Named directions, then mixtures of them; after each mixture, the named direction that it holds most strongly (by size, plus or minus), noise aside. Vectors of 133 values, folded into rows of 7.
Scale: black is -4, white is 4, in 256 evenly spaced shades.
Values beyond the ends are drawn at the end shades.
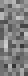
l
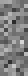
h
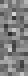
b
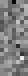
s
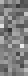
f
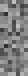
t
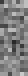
b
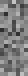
t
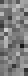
f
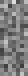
l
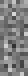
b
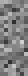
h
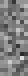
s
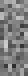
l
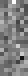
s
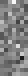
s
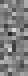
b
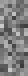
f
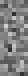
b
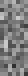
l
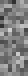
f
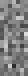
l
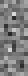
b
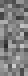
l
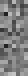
t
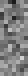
l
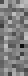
f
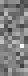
f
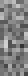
l
